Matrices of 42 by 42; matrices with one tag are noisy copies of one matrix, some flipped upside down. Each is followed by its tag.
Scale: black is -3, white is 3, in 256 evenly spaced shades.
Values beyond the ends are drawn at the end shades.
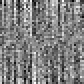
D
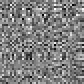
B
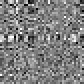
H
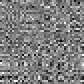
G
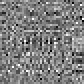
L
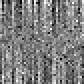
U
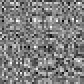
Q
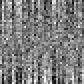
U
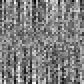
D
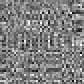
L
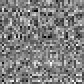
Q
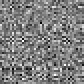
B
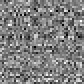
Q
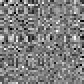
H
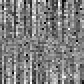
D
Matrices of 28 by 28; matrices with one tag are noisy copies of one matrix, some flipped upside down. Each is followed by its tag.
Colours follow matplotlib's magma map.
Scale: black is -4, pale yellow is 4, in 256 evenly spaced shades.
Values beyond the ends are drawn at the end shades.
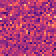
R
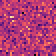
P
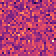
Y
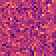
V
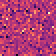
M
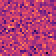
V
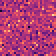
Y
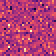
M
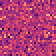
R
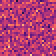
M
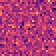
Y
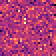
P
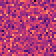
P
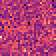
R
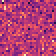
Y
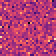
R
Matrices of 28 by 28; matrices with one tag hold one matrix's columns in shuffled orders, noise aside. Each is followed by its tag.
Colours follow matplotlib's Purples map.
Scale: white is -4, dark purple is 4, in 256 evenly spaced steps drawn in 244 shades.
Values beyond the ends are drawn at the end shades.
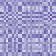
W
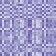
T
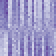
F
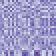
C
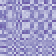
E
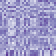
C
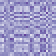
W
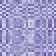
T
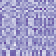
C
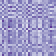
T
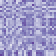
C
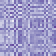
T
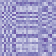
W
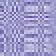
W
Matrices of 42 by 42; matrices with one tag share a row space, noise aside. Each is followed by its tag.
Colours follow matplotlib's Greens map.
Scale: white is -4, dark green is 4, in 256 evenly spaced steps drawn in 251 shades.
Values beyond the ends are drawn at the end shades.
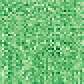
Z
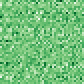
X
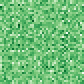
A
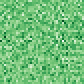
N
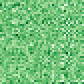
A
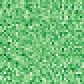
N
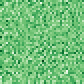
X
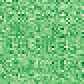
A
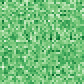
Z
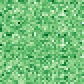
A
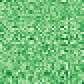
A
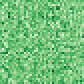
Z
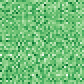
X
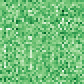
N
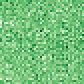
X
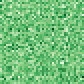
A
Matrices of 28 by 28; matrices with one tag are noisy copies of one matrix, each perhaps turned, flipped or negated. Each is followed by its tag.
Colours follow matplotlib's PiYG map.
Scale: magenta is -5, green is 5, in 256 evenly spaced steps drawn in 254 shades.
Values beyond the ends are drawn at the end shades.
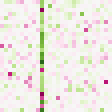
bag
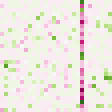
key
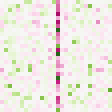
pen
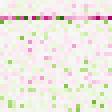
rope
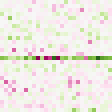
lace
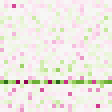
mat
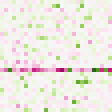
bag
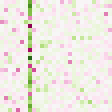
mat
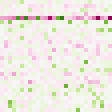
rope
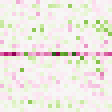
lace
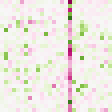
bag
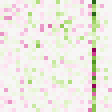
rope
